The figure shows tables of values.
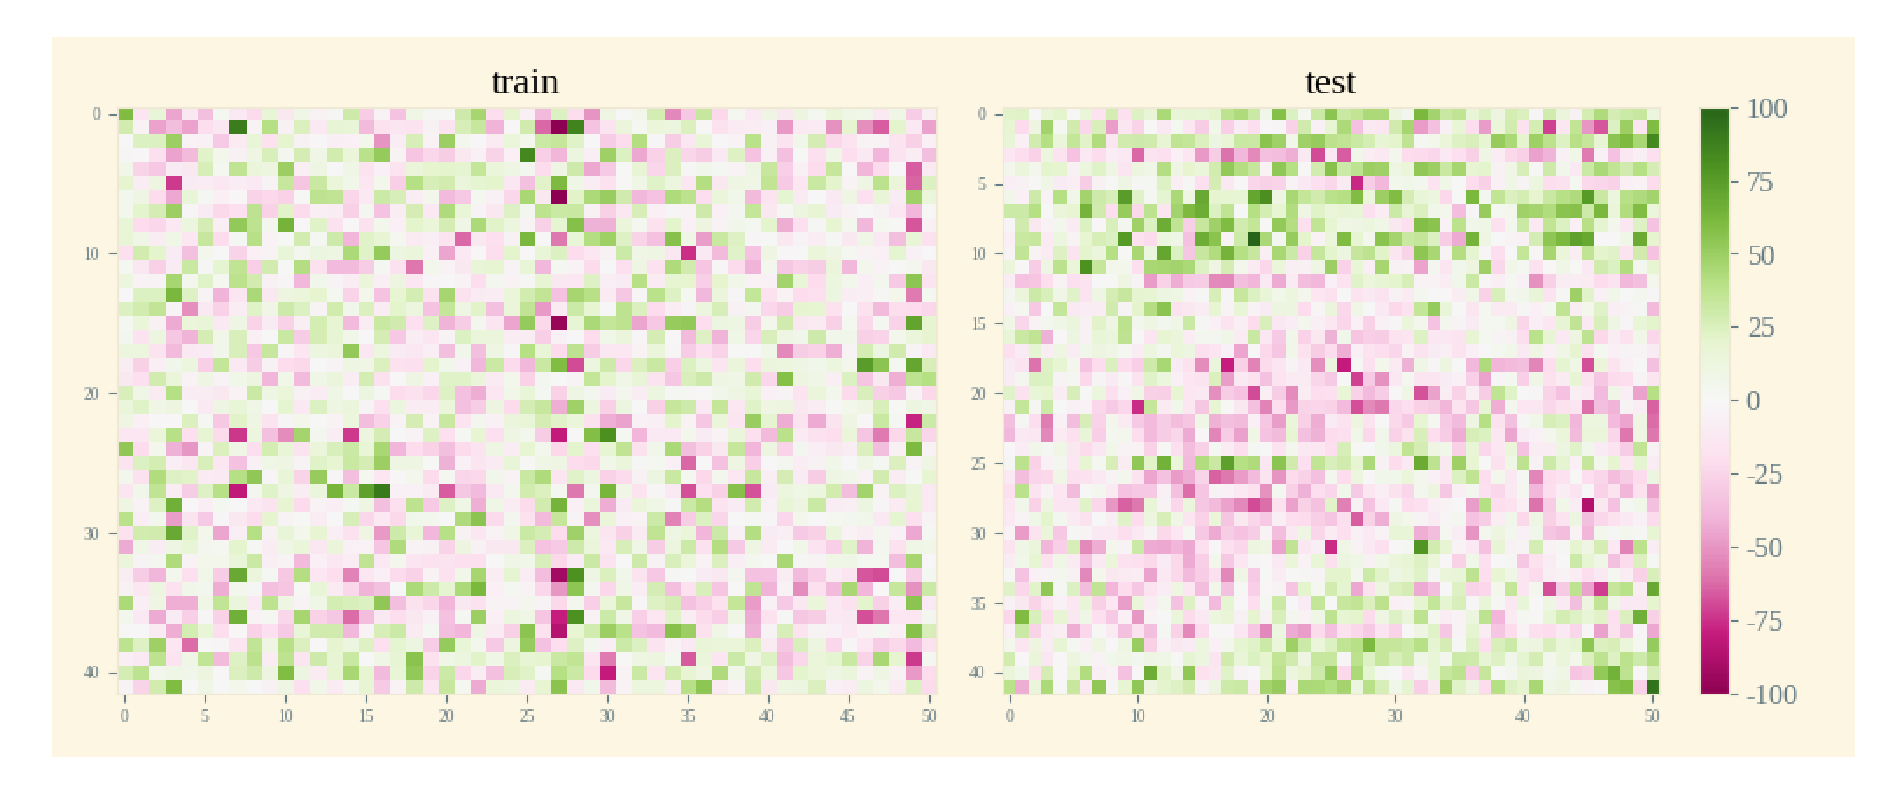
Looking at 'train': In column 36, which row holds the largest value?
41
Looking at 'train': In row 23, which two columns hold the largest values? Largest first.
30, 29
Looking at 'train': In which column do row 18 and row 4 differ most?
49
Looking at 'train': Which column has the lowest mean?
27
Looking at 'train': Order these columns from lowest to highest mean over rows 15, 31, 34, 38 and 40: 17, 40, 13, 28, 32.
40, 32, 13, 17, 28
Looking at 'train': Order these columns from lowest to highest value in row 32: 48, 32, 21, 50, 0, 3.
48, 21, 50, 0, 32, 3
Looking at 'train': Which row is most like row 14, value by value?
38
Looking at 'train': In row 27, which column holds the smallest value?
7
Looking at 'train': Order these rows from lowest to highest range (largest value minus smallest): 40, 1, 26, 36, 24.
26, 24, 40, 36, 1
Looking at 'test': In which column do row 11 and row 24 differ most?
6
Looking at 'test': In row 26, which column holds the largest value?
36
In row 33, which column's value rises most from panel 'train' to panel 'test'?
27
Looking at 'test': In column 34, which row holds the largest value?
41
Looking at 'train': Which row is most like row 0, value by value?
29
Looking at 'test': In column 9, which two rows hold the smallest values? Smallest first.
28, 35
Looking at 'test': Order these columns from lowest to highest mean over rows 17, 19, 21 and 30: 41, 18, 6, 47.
18, 47, 6, 41
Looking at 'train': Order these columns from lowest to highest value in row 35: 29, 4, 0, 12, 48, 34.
4, 29, 48, 12, 34, 0
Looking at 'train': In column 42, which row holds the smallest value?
34
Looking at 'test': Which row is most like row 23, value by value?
22
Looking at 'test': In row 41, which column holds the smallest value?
1
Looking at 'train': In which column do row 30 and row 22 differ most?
3
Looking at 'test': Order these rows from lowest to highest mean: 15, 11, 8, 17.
17, 15, 11, 8
